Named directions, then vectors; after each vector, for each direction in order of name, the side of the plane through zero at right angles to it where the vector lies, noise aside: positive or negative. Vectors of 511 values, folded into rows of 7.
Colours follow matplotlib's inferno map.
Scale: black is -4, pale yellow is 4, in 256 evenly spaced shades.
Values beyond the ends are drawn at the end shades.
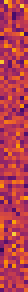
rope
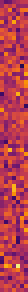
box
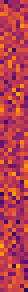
positive, negative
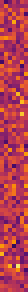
positive, negative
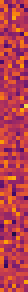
negative, negative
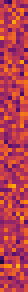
positive, negative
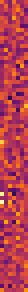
negative, negative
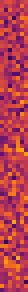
positive, positive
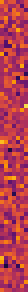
negative, negative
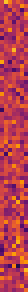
negative, positive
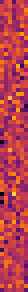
positive, positive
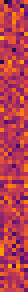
positive, negative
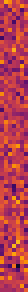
negative, positive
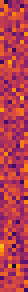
positive, negative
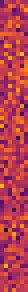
positive, positive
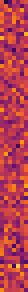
positive, negative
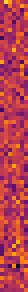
negative, positive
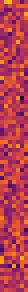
negative, positive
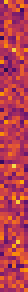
negative, positive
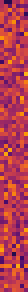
positive, negative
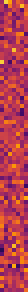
negative, positive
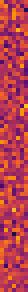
negative, negative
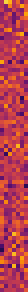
negative, positive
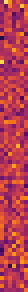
negative, positive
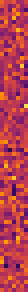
negative, negative
